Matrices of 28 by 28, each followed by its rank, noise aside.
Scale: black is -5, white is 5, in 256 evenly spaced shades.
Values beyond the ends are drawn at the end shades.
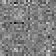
four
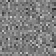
six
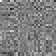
four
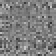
four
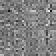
four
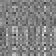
two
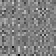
three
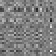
two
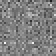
five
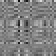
two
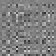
two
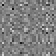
three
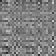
two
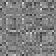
three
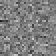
five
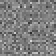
four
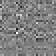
four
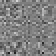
four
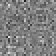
five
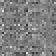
three
